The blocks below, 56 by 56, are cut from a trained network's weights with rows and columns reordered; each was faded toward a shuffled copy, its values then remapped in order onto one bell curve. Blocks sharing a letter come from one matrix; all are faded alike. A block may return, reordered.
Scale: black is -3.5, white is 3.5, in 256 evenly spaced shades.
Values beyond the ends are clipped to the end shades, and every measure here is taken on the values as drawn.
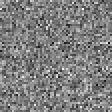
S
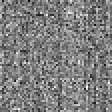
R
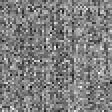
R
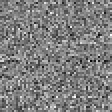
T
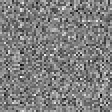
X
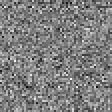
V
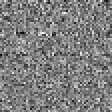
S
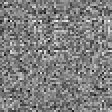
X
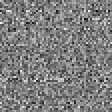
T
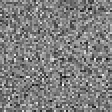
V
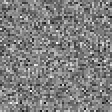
V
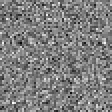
S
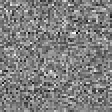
S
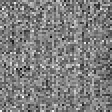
R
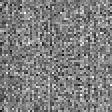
R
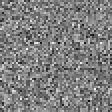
S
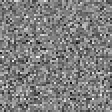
T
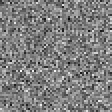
T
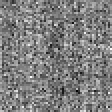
R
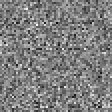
S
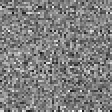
T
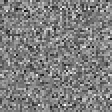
T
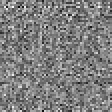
X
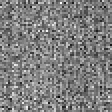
R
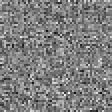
S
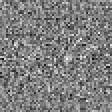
S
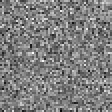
T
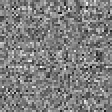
X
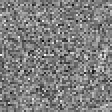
T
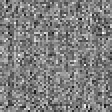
R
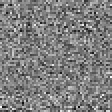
S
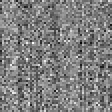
R
